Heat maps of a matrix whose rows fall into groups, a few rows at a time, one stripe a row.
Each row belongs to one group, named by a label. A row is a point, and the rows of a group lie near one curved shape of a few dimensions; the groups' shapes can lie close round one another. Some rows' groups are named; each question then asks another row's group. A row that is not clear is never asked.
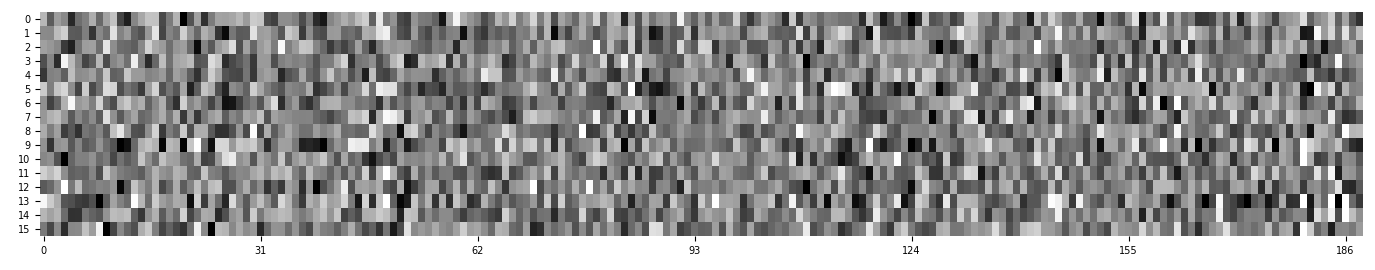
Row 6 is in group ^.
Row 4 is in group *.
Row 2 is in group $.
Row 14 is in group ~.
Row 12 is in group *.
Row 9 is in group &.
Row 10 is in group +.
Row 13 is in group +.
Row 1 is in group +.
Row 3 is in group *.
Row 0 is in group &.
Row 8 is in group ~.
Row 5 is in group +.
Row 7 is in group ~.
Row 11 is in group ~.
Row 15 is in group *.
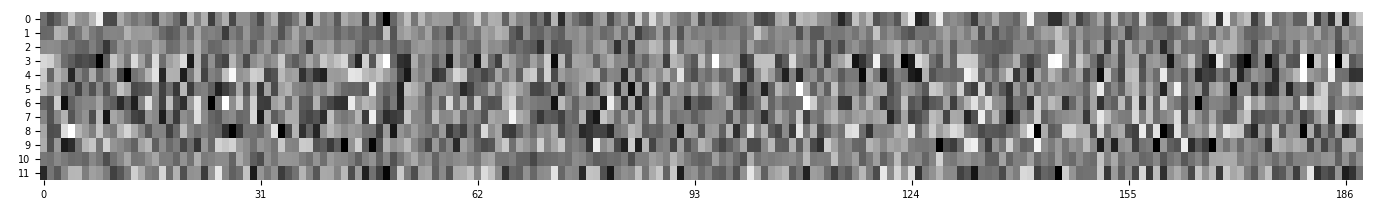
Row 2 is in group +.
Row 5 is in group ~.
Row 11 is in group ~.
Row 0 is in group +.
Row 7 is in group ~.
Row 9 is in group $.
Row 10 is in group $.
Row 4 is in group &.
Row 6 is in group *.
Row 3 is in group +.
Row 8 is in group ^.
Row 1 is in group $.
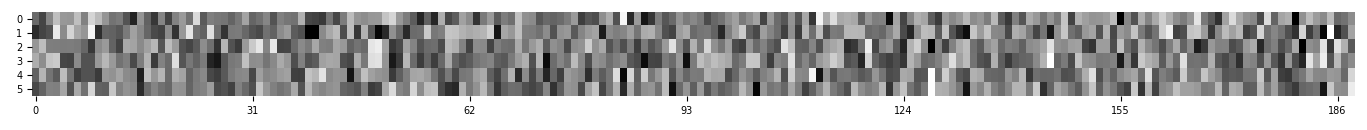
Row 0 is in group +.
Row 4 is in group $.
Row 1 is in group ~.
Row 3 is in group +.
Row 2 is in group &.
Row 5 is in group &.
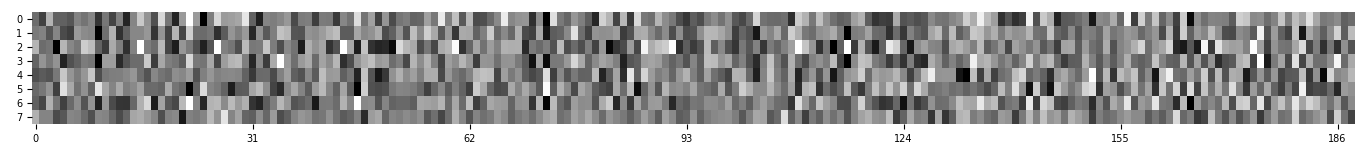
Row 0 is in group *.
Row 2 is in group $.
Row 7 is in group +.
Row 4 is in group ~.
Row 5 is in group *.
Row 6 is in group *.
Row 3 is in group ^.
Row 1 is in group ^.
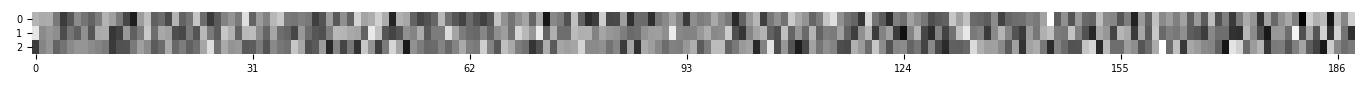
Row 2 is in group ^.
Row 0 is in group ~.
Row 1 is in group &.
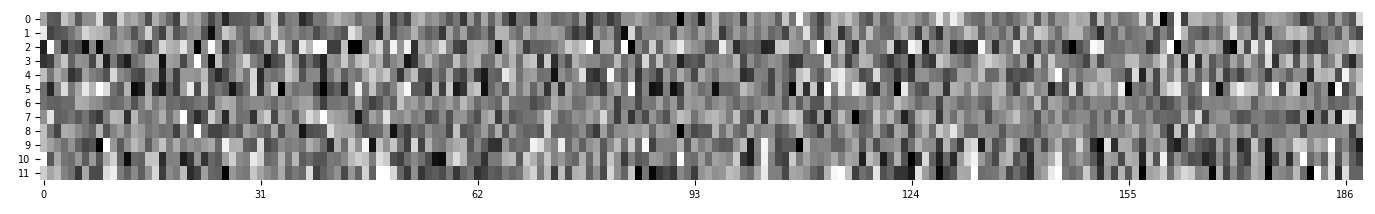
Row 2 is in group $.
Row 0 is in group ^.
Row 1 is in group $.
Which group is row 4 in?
~
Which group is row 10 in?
&
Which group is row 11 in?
+
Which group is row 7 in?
&
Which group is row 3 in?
*
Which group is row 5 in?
+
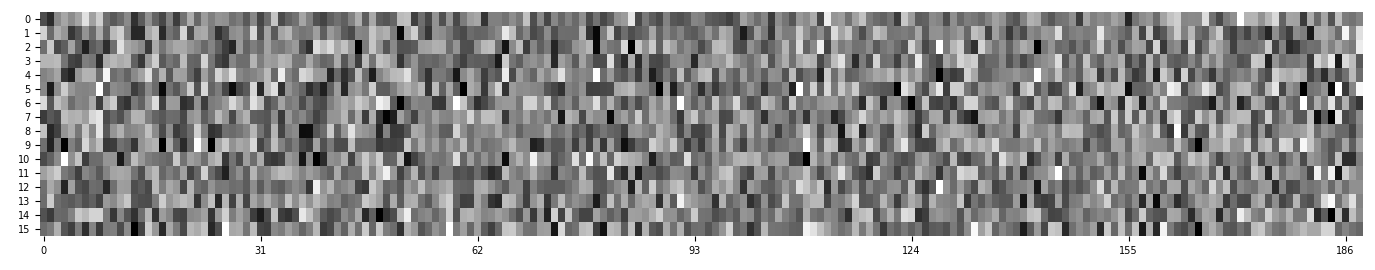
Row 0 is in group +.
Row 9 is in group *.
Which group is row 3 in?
~
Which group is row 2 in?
$
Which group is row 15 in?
*
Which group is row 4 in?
$
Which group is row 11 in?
~
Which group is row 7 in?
~
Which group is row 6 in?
&
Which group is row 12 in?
$
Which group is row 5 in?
+
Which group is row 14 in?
+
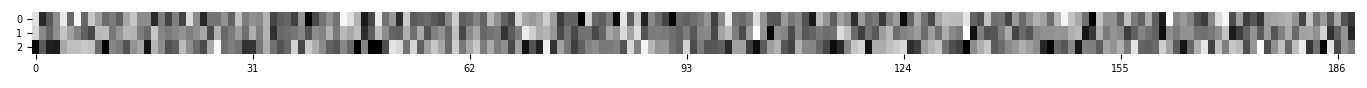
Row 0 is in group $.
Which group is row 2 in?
+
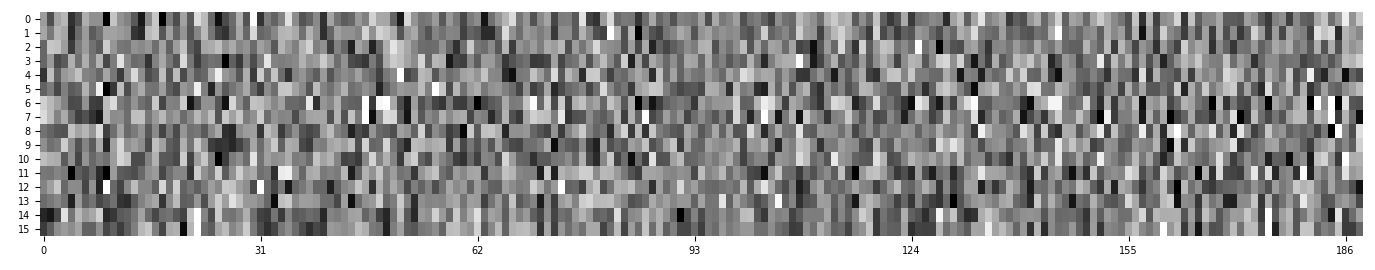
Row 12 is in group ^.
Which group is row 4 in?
~
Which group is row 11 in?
^
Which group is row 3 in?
&
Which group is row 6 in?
+
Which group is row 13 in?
^
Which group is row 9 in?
^
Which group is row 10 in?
~
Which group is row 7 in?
^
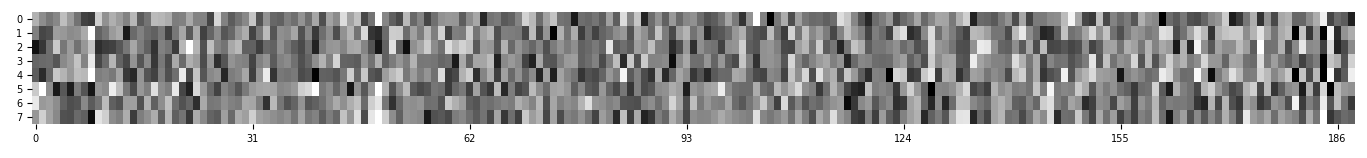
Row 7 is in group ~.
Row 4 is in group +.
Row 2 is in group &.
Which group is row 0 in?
^
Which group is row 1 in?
+
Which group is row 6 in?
&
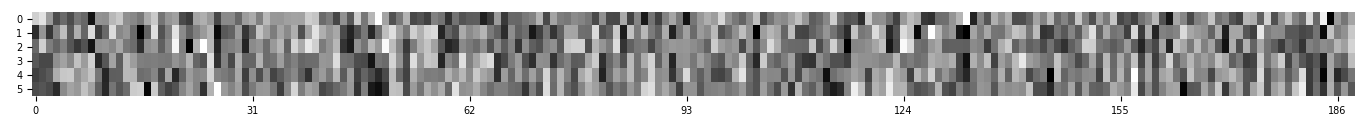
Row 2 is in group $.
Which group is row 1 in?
&
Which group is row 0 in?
~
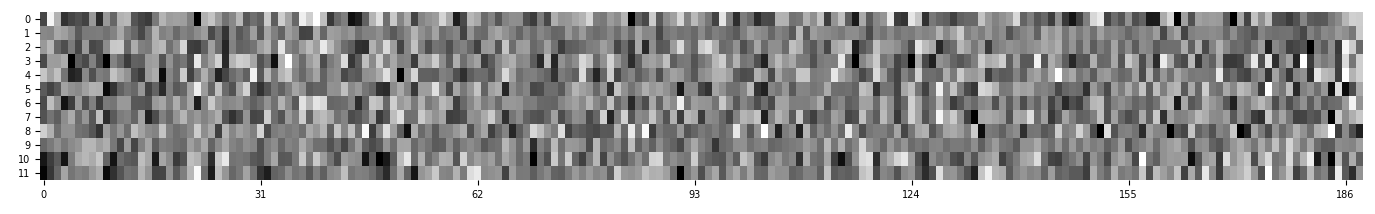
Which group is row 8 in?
^
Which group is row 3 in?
^
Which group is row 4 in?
~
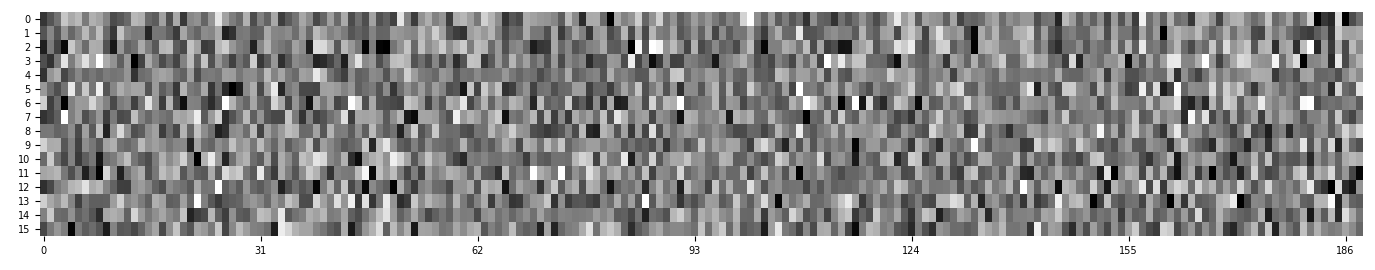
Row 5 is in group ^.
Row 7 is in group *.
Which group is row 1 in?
&
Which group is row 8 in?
~
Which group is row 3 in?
+
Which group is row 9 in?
+
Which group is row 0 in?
~
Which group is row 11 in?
^
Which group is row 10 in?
$
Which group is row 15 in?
^
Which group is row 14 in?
&
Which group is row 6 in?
$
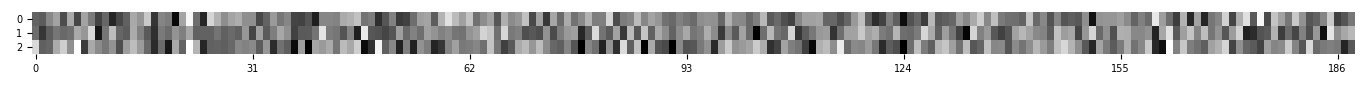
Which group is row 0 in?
&
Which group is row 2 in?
$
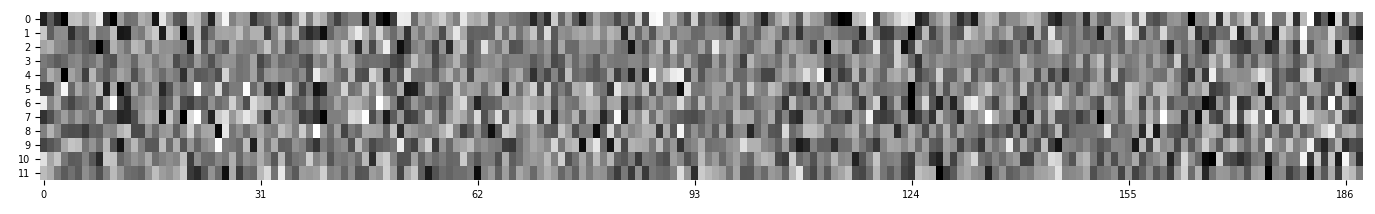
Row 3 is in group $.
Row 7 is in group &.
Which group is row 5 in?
*
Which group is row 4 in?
$
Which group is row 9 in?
~
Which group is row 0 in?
+
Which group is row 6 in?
&
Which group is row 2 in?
+
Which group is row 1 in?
&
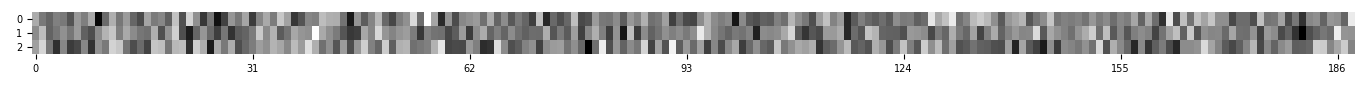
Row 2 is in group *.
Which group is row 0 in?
^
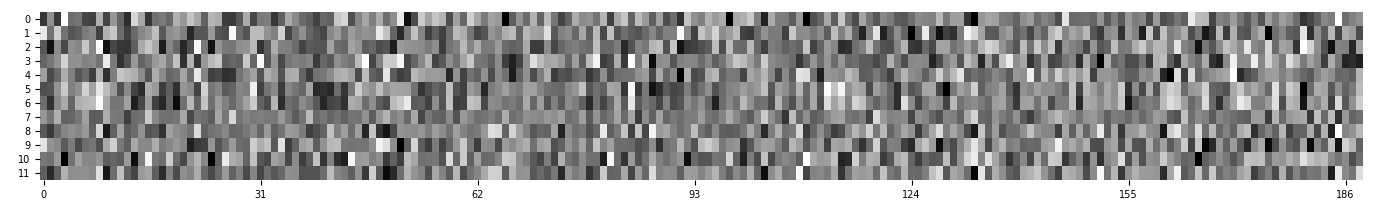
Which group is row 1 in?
&
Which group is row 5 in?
+
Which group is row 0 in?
*
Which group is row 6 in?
+
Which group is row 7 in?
+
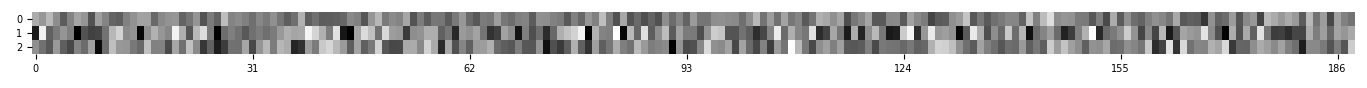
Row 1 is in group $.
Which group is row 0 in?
+
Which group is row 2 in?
^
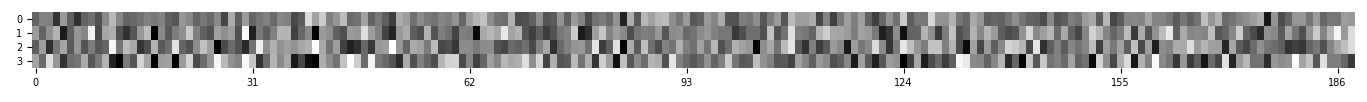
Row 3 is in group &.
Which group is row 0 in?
$
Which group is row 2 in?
&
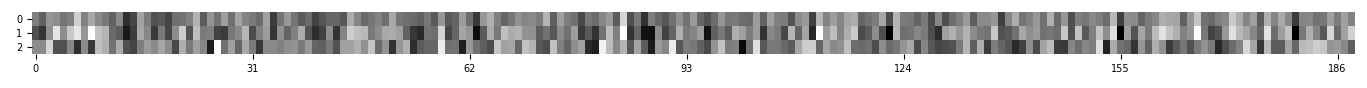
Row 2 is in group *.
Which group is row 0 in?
+
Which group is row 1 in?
+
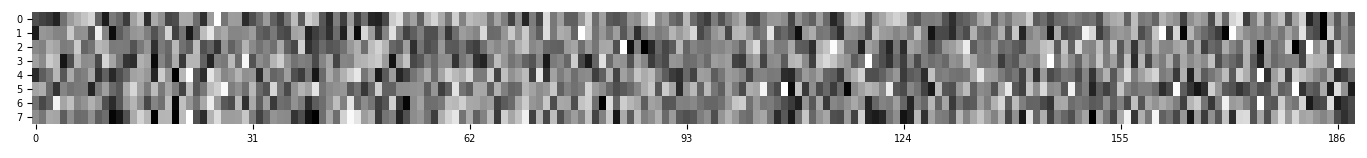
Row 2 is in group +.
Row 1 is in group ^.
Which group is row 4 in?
&
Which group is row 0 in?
+
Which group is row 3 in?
~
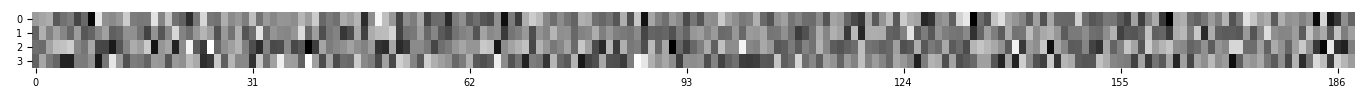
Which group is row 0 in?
~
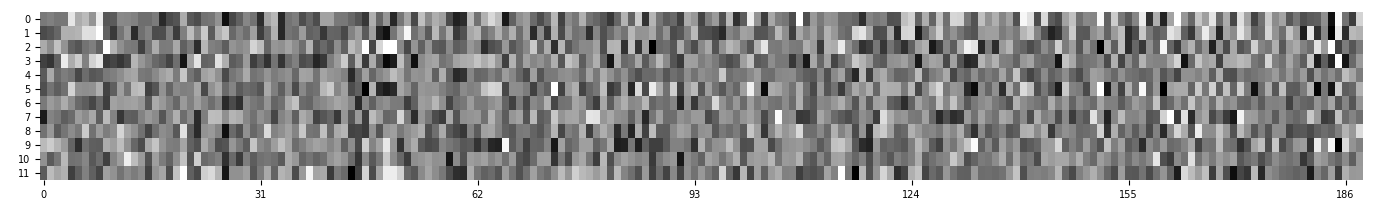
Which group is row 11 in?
$
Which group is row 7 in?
^
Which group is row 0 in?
^
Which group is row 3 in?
~
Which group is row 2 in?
~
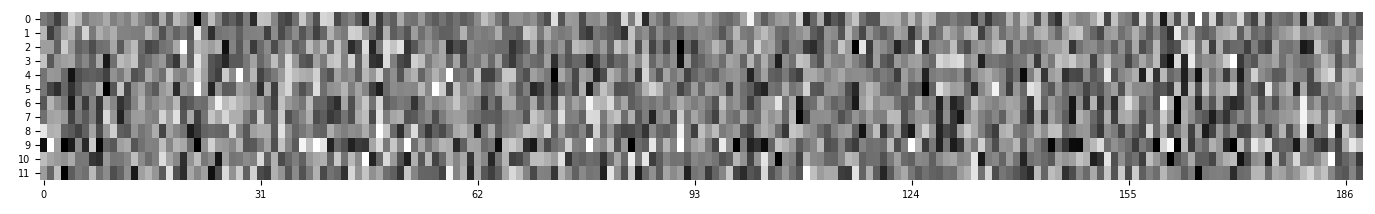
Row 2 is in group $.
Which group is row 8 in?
&
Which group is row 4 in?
*
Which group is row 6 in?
^
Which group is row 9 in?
$
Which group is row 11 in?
*
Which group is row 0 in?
*
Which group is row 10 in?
^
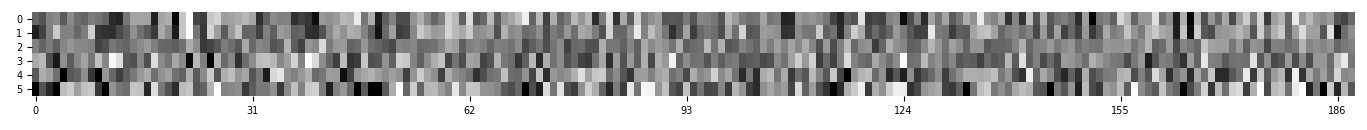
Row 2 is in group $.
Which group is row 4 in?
^
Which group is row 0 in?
&
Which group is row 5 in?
+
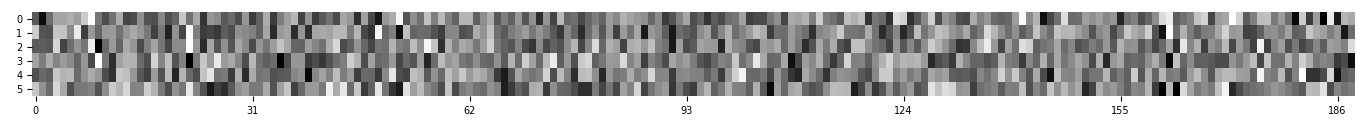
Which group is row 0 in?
+
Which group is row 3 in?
^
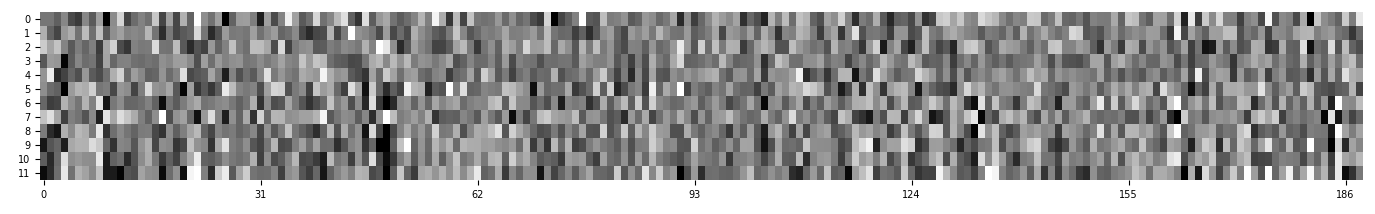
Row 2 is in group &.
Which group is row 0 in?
^
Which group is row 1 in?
$
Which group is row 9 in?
+
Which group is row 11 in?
&
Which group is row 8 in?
~
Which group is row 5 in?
$
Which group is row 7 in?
~
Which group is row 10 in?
~
